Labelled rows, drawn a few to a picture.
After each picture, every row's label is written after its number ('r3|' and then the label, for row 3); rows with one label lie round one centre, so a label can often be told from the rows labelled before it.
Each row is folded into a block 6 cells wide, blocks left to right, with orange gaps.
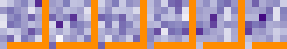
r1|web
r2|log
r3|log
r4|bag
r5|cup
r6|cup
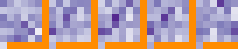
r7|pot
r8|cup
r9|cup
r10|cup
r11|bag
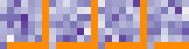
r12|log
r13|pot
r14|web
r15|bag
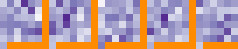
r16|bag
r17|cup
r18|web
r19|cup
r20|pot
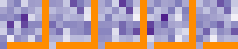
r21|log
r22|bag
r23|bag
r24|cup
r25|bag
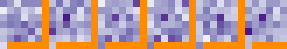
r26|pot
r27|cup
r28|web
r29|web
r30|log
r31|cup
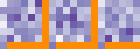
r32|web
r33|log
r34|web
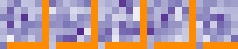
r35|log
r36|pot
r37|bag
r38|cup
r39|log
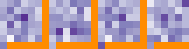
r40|log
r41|bag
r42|log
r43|web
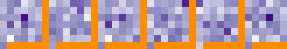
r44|log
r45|bag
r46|log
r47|web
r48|pot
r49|log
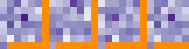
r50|log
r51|bag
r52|web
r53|log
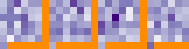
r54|log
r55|bag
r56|cup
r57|log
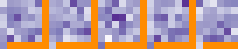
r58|web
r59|bag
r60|log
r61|web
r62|pot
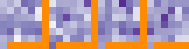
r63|bag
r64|web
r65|bag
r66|cup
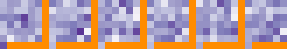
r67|log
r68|pot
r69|bag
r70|pot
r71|bag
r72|pot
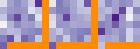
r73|web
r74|web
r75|cup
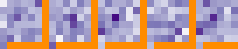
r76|web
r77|log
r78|cup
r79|pot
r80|cup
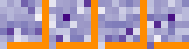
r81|bag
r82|web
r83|pot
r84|log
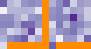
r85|pot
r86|log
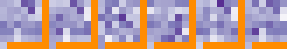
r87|bag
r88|bag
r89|log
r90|pot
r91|bag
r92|bag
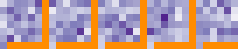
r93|web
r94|pot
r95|pot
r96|cup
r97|bag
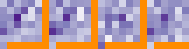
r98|cup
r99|cup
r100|log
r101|cup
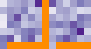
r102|web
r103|pot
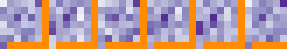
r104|web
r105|cup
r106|web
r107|cup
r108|cup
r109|web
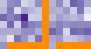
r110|log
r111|bag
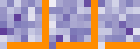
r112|cup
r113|web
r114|pot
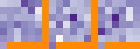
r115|bag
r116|log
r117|cup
